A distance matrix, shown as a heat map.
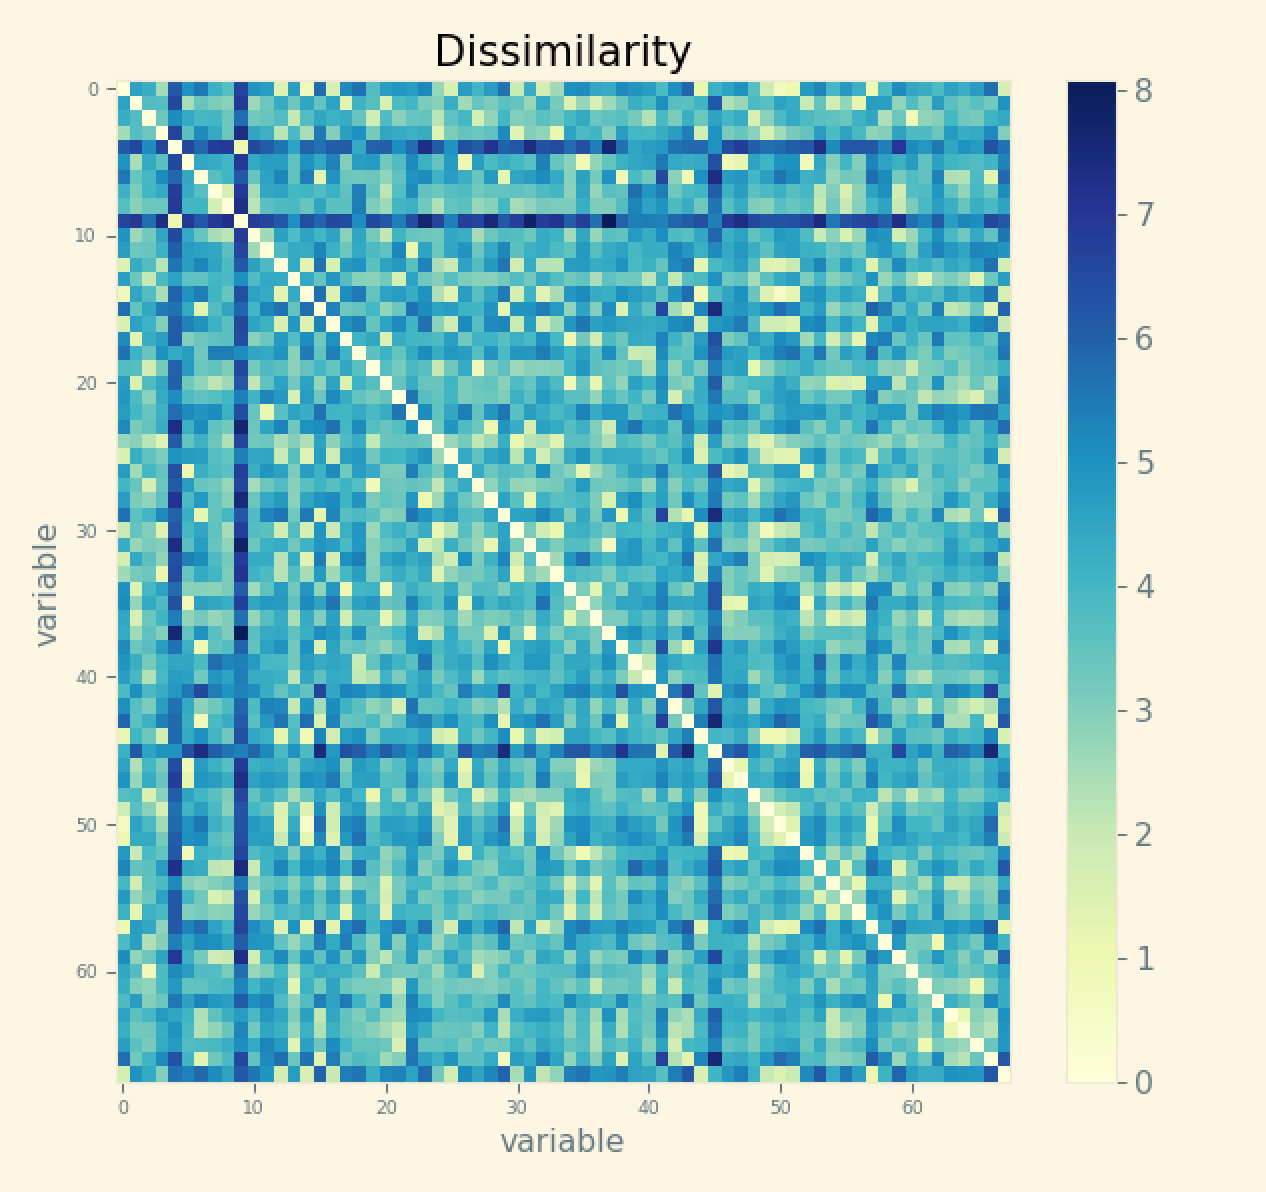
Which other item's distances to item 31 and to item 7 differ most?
37
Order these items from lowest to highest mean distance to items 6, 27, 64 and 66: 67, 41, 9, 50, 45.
50, 67, 41, 9, 45
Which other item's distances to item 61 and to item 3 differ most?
65
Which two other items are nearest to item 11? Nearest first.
22, 10
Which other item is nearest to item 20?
34
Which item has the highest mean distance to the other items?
9
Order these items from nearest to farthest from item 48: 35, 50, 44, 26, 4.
44, 50, 26, 35, 4
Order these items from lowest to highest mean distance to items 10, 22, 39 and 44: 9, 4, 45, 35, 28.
28, 35, 45, 4, 9
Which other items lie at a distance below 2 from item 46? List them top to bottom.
5, 26, 35, 47, 52
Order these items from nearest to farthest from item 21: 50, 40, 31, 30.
40, 31, 30, 50
